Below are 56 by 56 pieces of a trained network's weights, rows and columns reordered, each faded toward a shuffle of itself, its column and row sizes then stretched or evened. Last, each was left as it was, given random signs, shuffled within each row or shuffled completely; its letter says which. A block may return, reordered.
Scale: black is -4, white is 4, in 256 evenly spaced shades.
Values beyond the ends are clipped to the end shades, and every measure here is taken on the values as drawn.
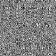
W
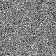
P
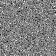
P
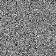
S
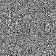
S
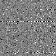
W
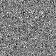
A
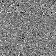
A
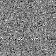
A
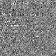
W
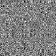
W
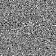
A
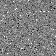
P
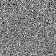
A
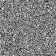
P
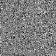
S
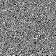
A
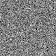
P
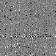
W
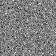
P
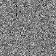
S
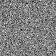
P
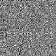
W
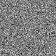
A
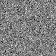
P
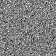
P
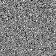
A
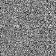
S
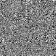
S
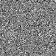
A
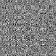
W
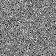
P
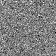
P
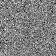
P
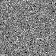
P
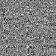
W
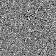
P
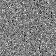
P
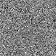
A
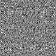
W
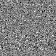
A
